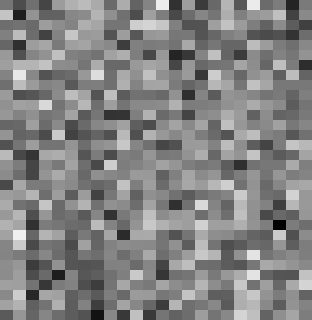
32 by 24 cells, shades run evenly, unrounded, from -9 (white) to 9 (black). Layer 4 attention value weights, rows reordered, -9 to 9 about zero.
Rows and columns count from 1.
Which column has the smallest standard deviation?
21
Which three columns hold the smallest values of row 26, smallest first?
20, 16, 17
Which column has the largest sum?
3
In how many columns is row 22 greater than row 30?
12
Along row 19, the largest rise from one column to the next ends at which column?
19
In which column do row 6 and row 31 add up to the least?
5
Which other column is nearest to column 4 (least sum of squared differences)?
11
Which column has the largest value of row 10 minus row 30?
15
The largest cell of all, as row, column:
23, 22
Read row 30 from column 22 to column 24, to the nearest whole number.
0 -1 2
